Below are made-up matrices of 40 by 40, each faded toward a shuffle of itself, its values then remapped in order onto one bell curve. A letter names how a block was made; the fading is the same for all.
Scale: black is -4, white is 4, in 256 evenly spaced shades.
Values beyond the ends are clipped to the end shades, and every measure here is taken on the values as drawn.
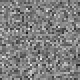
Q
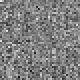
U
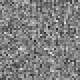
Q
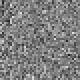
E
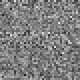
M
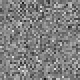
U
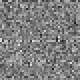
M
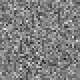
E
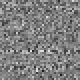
M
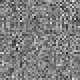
U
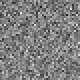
Q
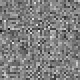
U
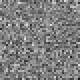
M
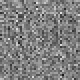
U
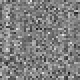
U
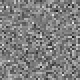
U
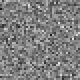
Q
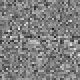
M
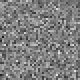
Q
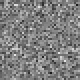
Q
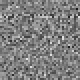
M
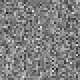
E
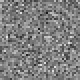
Q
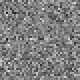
M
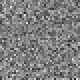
M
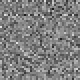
M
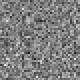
U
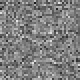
U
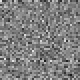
M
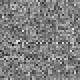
M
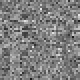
U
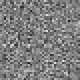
U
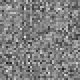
U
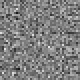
U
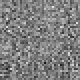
U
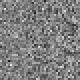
E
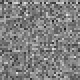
M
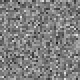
Q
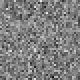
E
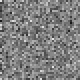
E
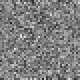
Q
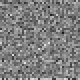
M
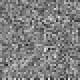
M
